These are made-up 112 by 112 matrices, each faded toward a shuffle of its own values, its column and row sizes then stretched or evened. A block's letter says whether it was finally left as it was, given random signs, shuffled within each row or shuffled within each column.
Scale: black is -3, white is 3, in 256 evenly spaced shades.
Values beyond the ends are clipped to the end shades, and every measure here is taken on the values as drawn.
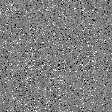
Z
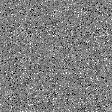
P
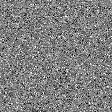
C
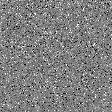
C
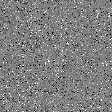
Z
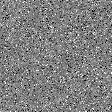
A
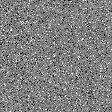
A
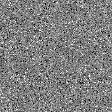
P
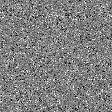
C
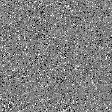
P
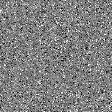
P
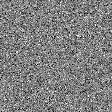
C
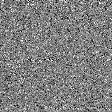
C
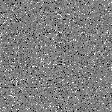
Z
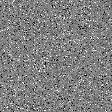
P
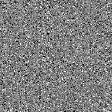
Z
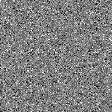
Z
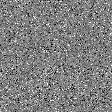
C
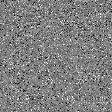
Z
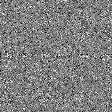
P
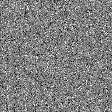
A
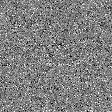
C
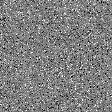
A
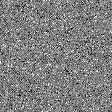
C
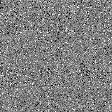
P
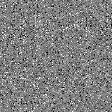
Z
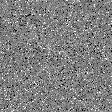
C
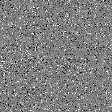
P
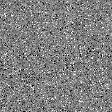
P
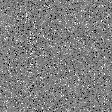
A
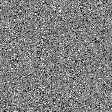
P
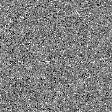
P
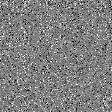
Z
